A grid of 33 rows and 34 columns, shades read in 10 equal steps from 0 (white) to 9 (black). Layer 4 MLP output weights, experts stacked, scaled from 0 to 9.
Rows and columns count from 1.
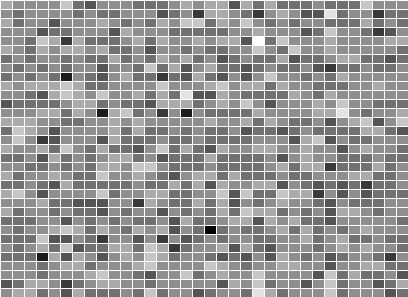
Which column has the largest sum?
33
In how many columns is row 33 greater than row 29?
9
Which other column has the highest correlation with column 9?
16
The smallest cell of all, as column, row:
22, 5
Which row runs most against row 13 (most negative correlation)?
3
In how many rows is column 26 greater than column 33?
8
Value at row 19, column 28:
7
